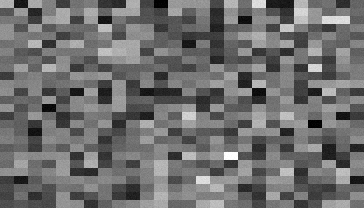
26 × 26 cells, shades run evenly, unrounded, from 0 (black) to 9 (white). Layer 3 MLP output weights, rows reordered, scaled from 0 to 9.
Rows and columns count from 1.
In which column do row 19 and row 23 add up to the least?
26
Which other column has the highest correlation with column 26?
2
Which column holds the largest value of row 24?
16
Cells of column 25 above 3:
22
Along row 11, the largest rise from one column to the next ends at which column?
19
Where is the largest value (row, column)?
20, 17
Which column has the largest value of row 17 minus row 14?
4
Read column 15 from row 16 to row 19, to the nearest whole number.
5 3 4 3
